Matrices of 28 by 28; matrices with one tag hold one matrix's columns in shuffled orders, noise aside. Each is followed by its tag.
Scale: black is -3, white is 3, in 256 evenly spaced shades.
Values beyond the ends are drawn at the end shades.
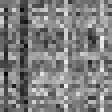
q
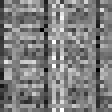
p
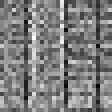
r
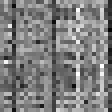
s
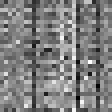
r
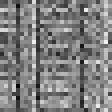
r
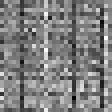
r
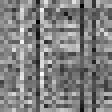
s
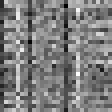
s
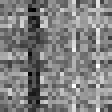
q
